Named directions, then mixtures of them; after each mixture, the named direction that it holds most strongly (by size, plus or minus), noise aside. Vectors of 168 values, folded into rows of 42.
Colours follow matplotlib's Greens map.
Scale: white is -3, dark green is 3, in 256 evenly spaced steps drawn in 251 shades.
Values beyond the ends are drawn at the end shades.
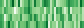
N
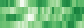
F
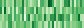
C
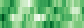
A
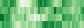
A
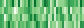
N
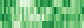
A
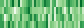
N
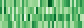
C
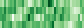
A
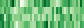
N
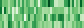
C
